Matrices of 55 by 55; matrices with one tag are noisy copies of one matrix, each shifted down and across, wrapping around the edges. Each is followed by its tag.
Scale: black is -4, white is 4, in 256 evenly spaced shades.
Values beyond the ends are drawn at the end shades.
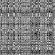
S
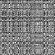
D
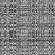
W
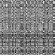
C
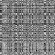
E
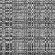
W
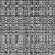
E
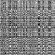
E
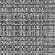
D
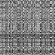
C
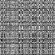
D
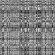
S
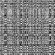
E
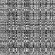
S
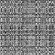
D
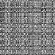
D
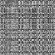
D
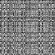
D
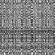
C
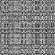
D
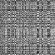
E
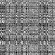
S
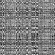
W
